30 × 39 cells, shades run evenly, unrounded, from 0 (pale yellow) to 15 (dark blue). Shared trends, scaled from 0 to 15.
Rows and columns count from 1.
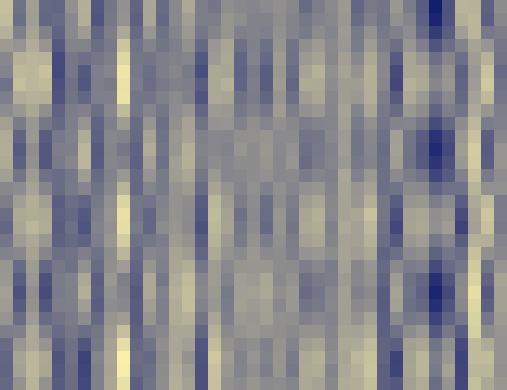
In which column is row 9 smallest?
10
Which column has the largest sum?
34
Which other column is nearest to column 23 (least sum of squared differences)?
19
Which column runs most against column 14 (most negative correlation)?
30
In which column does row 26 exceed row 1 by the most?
36
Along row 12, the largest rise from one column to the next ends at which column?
38
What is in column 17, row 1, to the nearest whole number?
9
